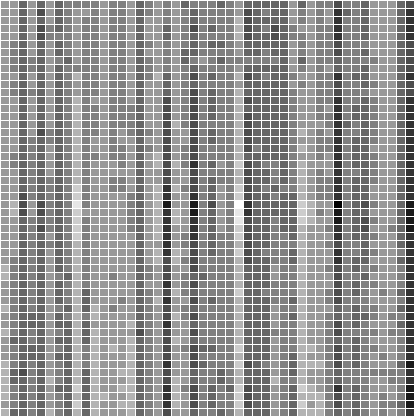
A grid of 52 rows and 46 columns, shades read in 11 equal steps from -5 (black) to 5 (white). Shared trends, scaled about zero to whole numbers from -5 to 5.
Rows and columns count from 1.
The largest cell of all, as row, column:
26, 27
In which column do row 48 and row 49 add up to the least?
46
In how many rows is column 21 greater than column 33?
26
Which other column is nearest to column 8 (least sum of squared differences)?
10
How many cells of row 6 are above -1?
31
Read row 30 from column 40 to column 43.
-1 -1 0 1
